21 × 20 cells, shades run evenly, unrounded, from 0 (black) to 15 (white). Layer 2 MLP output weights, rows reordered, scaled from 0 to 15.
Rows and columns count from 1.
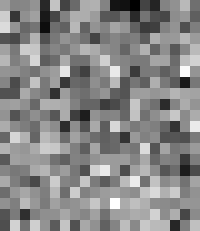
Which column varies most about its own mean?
19
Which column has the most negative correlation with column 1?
16
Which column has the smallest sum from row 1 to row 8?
5
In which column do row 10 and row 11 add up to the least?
9
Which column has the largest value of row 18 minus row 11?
8
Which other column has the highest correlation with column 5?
15
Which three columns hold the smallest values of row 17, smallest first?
4, 11, 3
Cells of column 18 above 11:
2
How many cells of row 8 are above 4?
18
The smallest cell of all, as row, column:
1, 14
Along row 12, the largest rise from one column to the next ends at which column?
12
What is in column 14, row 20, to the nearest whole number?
10
